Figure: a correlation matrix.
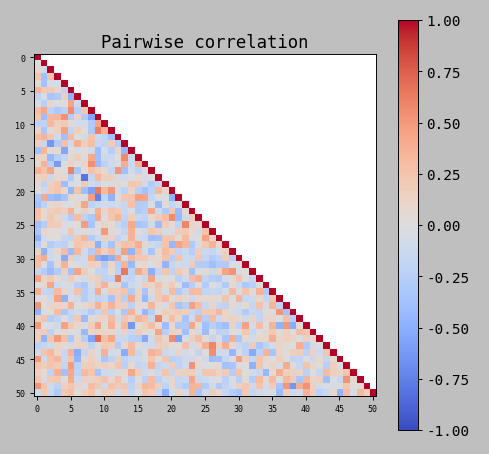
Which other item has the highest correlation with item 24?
20
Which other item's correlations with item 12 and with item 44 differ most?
33
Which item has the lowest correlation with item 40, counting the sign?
14
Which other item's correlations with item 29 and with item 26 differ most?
44
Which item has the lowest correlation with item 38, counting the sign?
49
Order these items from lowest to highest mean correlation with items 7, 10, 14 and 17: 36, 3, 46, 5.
36, 3, 46, 5
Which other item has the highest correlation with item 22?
25
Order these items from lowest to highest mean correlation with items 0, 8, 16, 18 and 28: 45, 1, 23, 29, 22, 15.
22, 23, 29, 45, 1, 15
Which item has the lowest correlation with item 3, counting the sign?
16
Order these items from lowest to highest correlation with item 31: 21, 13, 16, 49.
21, 16, 49, 13
